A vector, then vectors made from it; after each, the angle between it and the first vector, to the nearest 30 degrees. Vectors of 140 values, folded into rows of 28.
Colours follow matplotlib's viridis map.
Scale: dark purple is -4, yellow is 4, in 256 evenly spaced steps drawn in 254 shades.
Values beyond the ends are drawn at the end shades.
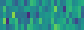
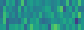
60 degrees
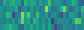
120 degrees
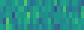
150 degrees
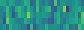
120 degrees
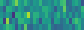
150 degrees
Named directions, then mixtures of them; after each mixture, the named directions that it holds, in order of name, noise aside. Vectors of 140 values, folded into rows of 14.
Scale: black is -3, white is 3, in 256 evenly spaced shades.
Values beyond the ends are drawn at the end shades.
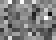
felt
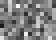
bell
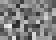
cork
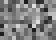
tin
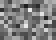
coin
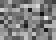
coin.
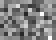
bell, coin.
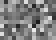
tin.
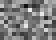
coin.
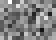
bell, felt.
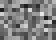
coin.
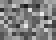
coin.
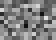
coin.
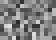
cork.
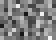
bell, coin.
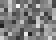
bell.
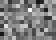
coin, tin.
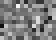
bell, tin.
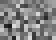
cork.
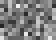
bell.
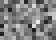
tin.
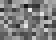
coin.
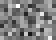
bell, coin.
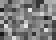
coin, tin.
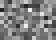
coin.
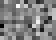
bell, tin.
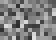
cork.
